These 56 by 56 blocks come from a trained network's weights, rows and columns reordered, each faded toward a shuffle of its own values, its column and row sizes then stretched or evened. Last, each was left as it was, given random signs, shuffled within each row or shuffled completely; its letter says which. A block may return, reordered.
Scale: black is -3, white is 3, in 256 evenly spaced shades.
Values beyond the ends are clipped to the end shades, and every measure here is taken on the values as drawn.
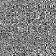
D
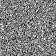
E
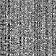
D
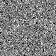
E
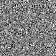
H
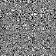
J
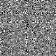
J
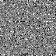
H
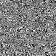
H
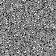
E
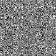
J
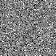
H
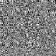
D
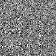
J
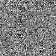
J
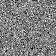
E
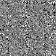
J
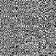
D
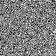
E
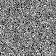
E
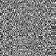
D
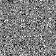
J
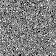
E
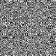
D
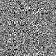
D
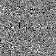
J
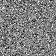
E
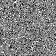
E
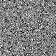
E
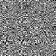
D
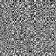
D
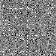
J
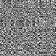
D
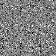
J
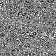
H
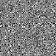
D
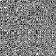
D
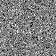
E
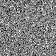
E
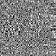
D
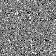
H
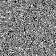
E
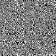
J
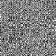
D
